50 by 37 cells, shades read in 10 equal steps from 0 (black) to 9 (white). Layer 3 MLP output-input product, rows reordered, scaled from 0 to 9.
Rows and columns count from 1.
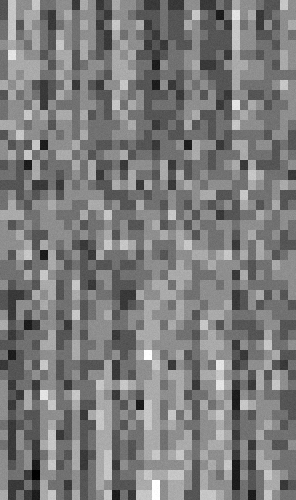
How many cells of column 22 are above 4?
24
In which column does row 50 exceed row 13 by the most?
20
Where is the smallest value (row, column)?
48, 5
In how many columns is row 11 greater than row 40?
15
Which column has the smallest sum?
30
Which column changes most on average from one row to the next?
4
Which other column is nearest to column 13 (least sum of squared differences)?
22
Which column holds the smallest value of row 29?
12
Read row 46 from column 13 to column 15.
6 7 3
